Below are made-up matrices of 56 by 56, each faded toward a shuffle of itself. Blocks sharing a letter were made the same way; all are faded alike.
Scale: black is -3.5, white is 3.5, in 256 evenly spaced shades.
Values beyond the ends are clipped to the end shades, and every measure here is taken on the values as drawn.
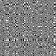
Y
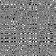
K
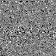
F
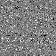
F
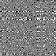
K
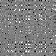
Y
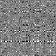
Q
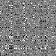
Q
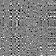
Y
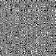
Q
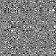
Q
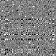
K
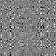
Y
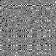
K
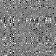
Q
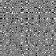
K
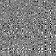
Q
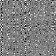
Q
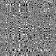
Q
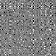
Q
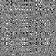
Q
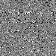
F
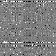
K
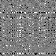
K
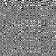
K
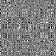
K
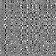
Y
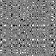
Y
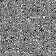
F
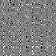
Y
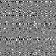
K
